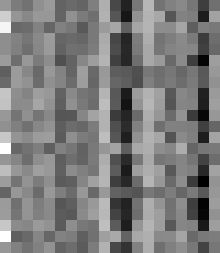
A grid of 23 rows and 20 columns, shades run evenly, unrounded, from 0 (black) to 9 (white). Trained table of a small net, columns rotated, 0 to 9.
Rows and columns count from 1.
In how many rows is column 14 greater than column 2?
20
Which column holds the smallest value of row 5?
12
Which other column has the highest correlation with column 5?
2
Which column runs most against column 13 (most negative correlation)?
8
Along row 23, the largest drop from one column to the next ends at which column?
11
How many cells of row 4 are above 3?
17
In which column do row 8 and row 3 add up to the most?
1
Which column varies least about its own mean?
10
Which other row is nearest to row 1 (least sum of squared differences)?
4
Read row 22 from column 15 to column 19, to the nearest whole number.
5 5 6 4 4
